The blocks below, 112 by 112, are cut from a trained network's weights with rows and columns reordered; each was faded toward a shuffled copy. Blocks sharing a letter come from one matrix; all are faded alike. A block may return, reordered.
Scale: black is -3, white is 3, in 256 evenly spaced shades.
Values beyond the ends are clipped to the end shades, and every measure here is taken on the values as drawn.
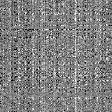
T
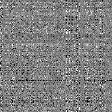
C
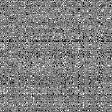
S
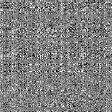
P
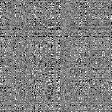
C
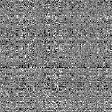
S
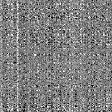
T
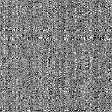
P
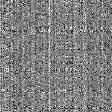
T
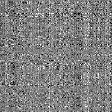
P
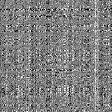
T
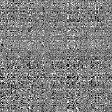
S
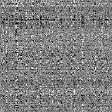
C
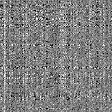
T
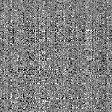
P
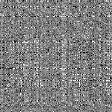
P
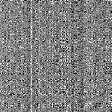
T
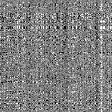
T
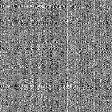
T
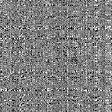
P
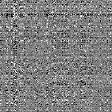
S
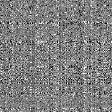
P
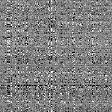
S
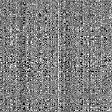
T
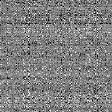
S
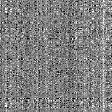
T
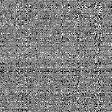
S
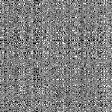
P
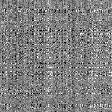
P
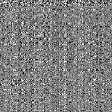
P
